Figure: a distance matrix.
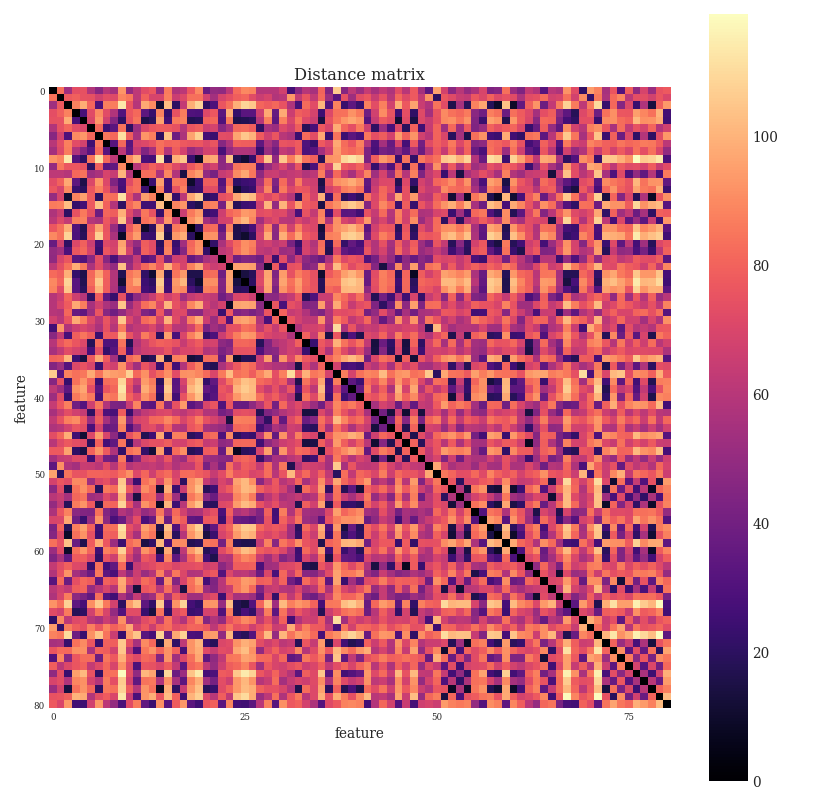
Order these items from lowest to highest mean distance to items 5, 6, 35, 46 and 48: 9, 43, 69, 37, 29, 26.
29, 43, 69, 26, 9, 37
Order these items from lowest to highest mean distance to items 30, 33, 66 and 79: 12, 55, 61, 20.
55, 61, 20, 12
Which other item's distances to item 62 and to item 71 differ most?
46
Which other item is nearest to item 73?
51
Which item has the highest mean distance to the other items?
37
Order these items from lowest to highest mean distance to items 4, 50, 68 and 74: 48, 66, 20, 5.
66, 20, 48, 5
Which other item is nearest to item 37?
50
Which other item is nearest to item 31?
49
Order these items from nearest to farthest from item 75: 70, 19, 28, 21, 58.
21, 70, 58, 28, 19
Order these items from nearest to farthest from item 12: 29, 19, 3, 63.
19, 3, 29, 63
